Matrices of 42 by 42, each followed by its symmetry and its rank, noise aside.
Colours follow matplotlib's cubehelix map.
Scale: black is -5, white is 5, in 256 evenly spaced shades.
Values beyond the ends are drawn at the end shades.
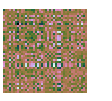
symmetric, rank three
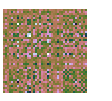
symmetric, rank four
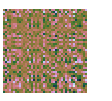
antisymmetric, rank four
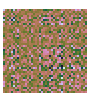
no symmetry, rank four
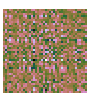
no symmetry, rank three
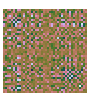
symmetric, rank four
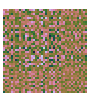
no symmetry, rank three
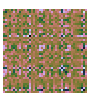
symmetric, rank three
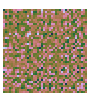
symmetric, rank six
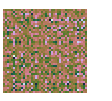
antisymmetric, rank six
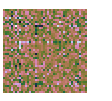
antisymmetric, rank six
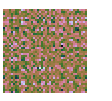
antisymmetric, rank six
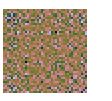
symmetric, rank four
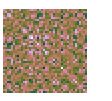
symmetric, rank six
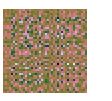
no symmetry, rank four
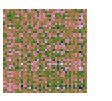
no symmetry, rank four
